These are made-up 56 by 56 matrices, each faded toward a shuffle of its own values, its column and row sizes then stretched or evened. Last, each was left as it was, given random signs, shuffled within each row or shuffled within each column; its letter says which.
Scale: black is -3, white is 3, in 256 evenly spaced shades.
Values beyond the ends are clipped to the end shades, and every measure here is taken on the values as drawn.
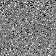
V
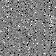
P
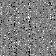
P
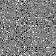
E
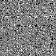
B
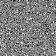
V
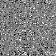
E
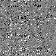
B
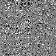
B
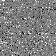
V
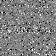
V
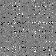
B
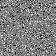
V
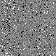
P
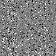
P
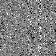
P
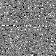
V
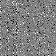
P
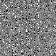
P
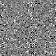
E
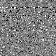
V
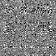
E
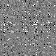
B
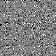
E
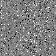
P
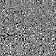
E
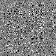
B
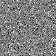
P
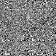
B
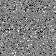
V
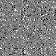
E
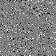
V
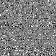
V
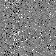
P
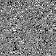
B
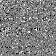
V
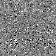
B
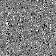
P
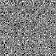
E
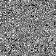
B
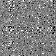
B
